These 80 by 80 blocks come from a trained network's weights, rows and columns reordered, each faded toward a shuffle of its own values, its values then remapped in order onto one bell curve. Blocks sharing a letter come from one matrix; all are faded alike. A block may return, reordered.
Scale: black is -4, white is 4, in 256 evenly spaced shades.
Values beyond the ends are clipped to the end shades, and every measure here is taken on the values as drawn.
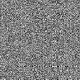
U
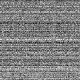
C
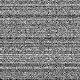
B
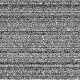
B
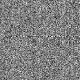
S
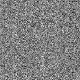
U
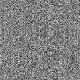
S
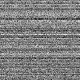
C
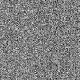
S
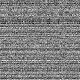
C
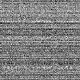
B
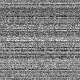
C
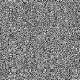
S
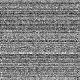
C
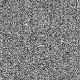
S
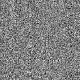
S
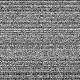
B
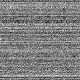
B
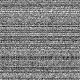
C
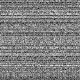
B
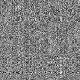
U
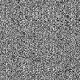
U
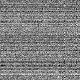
B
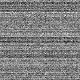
B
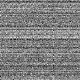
B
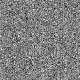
S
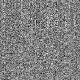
U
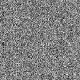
S
